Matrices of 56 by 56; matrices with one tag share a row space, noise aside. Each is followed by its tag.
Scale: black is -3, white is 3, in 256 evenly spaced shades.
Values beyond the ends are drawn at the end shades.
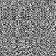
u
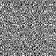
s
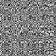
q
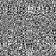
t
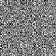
s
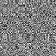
u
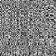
q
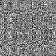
s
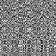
u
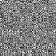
s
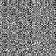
u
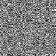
t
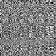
q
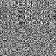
u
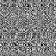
u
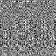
u
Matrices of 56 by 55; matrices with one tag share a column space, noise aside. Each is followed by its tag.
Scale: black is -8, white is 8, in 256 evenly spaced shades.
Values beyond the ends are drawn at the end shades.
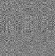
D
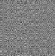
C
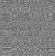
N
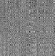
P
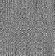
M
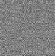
C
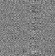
C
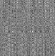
P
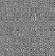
N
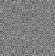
C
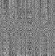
M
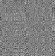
N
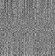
M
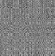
M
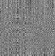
M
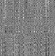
P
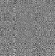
N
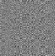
C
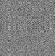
D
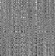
P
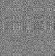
D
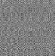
N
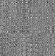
P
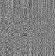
M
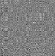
N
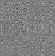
D
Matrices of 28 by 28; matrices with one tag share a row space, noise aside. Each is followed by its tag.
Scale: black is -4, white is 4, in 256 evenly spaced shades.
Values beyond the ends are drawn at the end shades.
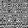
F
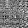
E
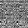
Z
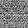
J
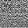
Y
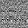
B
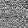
E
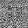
F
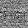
Z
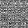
Y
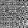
E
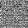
Z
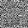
Z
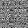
B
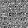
Y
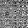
E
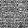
Z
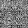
F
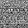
J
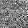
E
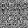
B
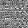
E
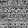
Y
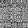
F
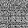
Y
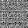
B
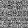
F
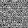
F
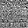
B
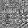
E
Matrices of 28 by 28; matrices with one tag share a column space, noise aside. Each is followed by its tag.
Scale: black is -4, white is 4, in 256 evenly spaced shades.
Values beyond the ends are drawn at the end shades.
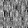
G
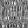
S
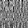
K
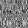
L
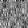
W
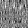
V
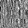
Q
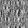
G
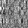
Q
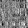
W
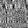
V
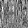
Q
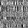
S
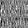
L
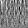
Q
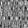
S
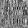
Q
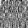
K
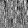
Q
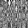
K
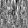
Q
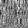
Q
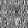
L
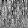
Q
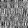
W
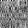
K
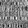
S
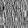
G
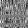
V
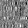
S
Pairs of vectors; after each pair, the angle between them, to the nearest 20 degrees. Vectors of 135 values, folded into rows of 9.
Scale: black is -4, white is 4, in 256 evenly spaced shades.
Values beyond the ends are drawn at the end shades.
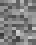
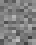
140 degrees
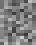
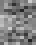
40 degrees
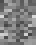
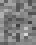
60 degrees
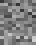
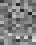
20 degrees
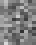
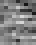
80 degrees
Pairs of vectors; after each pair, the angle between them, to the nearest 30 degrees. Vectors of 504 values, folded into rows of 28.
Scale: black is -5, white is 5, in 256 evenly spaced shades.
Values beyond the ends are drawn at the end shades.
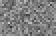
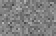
30 degrees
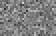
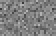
150 degrees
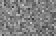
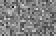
30 degrees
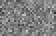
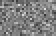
60 degrees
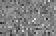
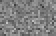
60 degrees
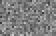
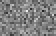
120 degrees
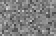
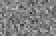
60 degrees
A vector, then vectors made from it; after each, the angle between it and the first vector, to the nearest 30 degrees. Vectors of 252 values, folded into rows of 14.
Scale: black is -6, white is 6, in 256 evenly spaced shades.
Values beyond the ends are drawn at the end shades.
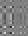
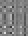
30 degrees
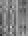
120 degrees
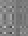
30 degrees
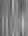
90 degrees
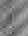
120 degrees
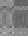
60 degrees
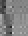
60 degrees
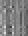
60 degrees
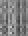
120 degrees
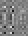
150 degrees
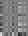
90 degrees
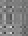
150 degrees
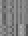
60 degrees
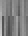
90 degrees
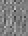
60 degrees
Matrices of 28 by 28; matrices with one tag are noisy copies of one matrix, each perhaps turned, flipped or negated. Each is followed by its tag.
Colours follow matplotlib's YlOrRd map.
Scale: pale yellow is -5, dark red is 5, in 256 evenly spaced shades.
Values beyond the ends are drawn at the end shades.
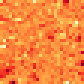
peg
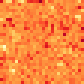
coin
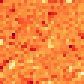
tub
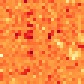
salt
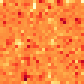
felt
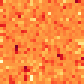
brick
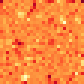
felt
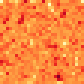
felt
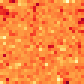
peg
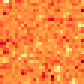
brick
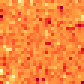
peg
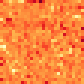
coin
